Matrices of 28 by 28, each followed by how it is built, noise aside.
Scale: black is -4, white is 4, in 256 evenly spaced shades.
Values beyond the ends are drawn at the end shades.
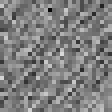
Hankel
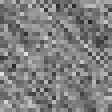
Toeplitz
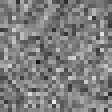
noise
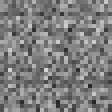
repeating columns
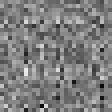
low rank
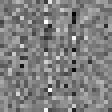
uneven columns
